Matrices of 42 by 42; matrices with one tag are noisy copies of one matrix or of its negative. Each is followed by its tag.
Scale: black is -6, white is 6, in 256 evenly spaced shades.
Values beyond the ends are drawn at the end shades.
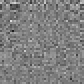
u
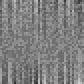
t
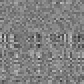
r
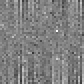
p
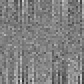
p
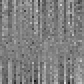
t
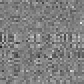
r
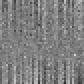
t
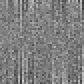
p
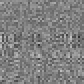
r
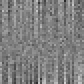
t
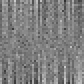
t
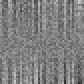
t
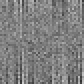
p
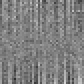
t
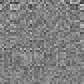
u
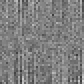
p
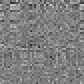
u
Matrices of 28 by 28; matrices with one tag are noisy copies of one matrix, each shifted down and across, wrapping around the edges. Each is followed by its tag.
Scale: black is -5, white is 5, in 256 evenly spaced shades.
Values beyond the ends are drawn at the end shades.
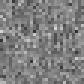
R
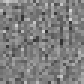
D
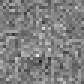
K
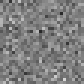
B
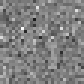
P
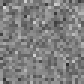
R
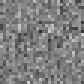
R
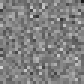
B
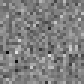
R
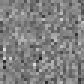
D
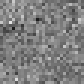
K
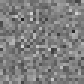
B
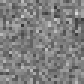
R
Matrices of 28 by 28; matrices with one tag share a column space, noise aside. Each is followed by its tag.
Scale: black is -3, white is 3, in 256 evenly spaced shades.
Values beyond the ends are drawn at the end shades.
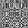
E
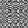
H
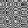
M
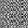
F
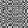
H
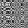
M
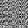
F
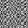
F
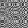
M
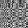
E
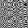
M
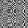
H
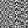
F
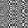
H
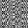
F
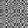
H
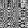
E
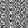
F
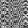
F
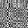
E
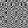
M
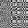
M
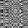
H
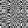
H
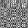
E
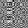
M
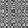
H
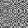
H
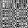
E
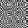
M
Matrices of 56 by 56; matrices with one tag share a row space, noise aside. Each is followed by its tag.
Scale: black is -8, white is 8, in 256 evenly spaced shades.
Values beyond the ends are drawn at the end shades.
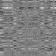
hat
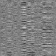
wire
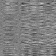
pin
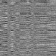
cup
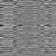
hat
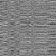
cup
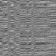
cup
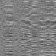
pin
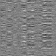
wire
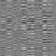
wire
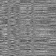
cup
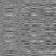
pin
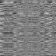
hat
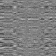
hat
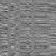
cup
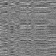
cup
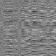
pin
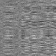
pin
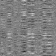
wire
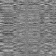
hat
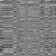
hat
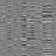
wire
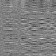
pin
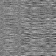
pin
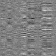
wire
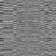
hat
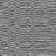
cup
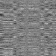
hat
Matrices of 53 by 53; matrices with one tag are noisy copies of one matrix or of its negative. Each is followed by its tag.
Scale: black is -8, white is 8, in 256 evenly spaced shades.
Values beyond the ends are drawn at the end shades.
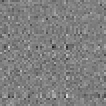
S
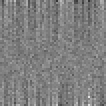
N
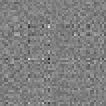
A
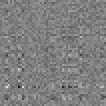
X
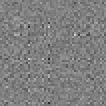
A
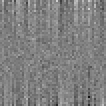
N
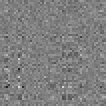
X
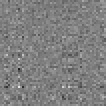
X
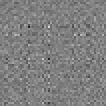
A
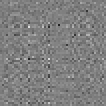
A
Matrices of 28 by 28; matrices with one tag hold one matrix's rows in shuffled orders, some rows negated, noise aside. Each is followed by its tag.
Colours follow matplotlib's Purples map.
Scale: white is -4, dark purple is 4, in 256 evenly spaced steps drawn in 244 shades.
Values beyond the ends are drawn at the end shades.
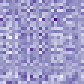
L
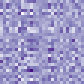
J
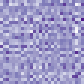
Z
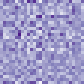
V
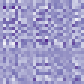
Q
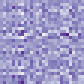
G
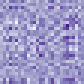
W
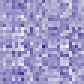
G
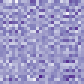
W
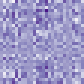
Q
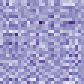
W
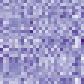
Z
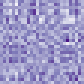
W
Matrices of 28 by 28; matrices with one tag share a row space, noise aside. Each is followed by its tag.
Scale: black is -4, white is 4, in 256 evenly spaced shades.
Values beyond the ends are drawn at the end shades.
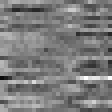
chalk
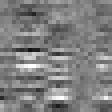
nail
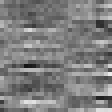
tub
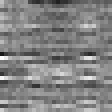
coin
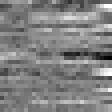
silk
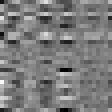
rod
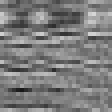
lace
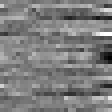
silk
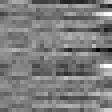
silk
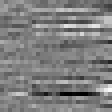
silk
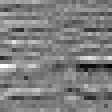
chalk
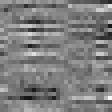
tub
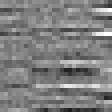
silk
